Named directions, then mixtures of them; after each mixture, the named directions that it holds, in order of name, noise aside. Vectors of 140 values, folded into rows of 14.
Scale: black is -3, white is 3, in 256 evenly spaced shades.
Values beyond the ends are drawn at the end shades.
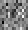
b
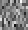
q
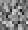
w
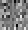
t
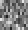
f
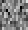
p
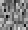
f, t.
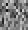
b, p, q.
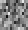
b, f, t.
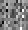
b, p.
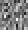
p, t.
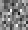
f, w.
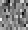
f, q, t.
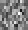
q, w.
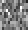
p.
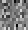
t.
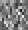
b, q, w.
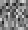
b, f, q.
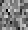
f, p.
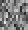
p, q.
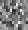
w.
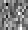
b, t, w.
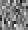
q.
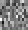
b, f, q.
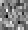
f, p, w.
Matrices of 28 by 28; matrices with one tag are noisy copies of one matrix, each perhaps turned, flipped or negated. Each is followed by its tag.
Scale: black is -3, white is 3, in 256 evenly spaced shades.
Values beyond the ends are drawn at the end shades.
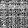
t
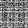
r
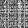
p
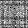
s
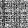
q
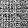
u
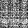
t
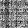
t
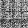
t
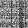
t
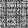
r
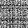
p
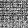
u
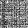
q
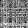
q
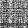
q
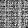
p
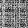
q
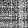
t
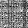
q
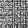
u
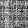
t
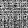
u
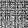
u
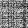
q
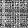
q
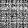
p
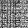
u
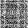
s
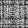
s
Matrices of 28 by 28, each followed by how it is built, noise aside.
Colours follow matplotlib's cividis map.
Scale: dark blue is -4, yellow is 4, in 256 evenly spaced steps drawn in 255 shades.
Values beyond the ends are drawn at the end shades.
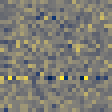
uneven rows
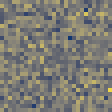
noise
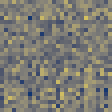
blocks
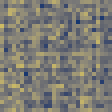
blocks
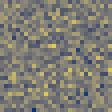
noise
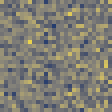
repeating rows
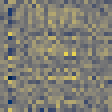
low rank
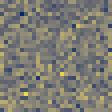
blocks
